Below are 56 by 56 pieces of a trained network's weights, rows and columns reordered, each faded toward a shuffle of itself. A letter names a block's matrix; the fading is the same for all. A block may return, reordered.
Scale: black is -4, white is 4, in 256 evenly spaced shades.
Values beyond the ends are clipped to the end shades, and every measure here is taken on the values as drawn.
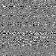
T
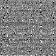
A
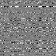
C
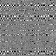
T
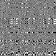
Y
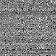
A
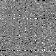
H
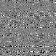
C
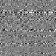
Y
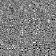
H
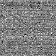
A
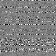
T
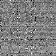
A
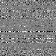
T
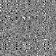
H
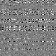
T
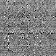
A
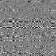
T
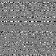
C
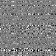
C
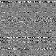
Y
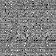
A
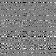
T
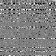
T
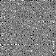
H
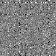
H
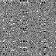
H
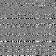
T
